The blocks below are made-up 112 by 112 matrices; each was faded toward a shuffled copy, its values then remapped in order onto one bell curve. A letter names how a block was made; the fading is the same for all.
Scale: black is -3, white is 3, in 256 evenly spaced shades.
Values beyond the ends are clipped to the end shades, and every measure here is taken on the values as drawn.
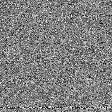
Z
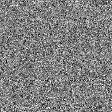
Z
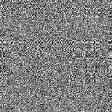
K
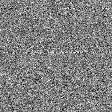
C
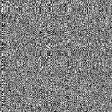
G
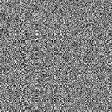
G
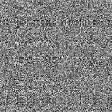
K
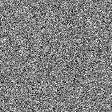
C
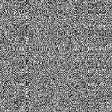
G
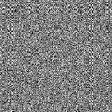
G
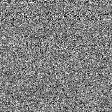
Z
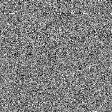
Z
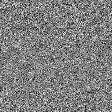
Z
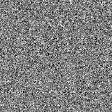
Z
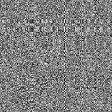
G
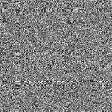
K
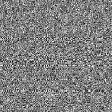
K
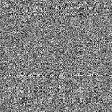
K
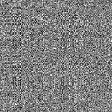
G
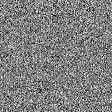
C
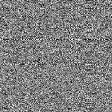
K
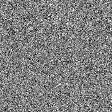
C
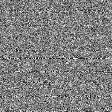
Z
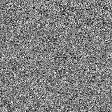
C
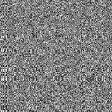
G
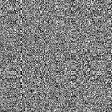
G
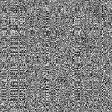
G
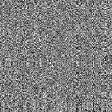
G
